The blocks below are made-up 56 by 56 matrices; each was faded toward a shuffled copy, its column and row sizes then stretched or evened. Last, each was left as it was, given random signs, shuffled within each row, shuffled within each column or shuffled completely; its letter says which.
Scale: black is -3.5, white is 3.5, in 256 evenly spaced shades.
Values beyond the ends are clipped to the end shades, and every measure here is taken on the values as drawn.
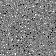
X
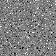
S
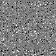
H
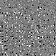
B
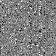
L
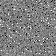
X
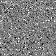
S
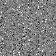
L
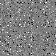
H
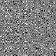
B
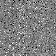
L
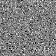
S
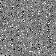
L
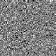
B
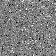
X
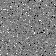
X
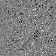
L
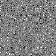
B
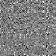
B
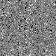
L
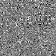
B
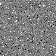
X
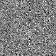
L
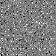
B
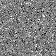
X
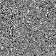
L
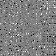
B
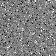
X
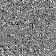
S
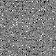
H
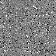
H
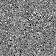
X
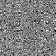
B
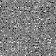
B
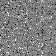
L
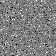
X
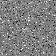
X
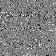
S
